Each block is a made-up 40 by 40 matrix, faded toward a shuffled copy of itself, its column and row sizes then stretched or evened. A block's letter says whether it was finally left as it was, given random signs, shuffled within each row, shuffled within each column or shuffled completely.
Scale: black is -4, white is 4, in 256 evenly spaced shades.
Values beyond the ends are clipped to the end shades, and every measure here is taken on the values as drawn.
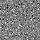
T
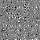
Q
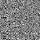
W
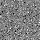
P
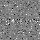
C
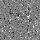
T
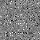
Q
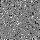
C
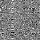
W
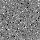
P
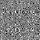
W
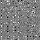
W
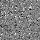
T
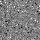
P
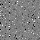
T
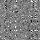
W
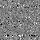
C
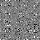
Q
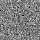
C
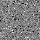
C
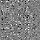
W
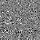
Q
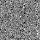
T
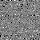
C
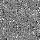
T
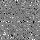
C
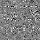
Q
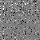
Q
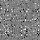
W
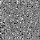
Q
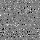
C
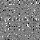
W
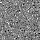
P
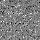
C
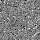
P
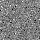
P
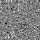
P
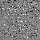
C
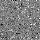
C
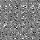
W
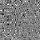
W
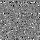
C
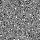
P
